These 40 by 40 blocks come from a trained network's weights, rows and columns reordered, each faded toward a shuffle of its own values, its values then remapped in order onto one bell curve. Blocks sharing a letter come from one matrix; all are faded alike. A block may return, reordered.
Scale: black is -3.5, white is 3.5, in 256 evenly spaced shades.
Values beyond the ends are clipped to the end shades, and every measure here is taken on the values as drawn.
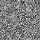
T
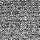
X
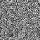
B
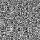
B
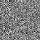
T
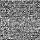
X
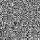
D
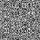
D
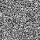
B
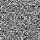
B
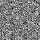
B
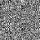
D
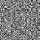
D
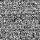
X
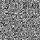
D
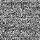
X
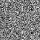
T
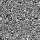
B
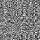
D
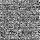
X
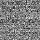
X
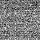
X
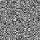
D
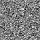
B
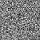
B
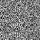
T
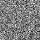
B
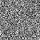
B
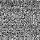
X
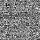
X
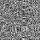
D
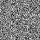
T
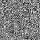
B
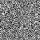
B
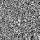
T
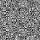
D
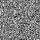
T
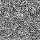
B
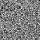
B
